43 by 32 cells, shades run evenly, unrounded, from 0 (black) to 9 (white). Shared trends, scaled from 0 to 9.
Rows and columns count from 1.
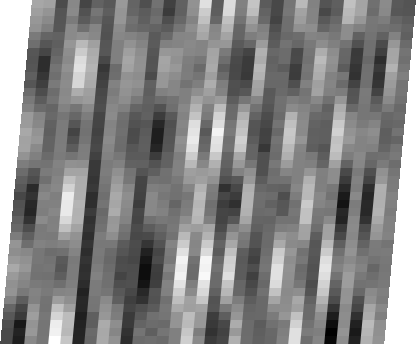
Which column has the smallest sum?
7
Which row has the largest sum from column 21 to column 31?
34
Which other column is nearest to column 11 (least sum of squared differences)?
18
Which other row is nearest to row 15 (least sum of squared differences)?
20
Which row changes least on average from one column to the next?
5
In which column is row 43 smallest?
28
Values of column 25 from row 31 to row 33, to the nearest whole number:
5 4 4
